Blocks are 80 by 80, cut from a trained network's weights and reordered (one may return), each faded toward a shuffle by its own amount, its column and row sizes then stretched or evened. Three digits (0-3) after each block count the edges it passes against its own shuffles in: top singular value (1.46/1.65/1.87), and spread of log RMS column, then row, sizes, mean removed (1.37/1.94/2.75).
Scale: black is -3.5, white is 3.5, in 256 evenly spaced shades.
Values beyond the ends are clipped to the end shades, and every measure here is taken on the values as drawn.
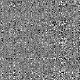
1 3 2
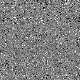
0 1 2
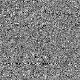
0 1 2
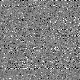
2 0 2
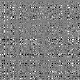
1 3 3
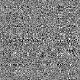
2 2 2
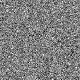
0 1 0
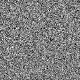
0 0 1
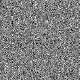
0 2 0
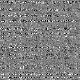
0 2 3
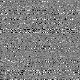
2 0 3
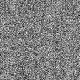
2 0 0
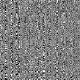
2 3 1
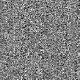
1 2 0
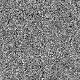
0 1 0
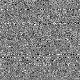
0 0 3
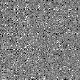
3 2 1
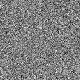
1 0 0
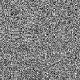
3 1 0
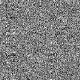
1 2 0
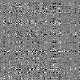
3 3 3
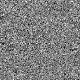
0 1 1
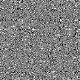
0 2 2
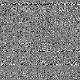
2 1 3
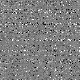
0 1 3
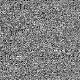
1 1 1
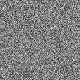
2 0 0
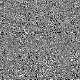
1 2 2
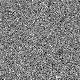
0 0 0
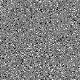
3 1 1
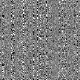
3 3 0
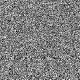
0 0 1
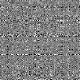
3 2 3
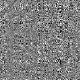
1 3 2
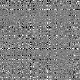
2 3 3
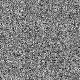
0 0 1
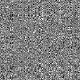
2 3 1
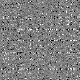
3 2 2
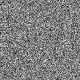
0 0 0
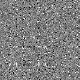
2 2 1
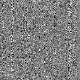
0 3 0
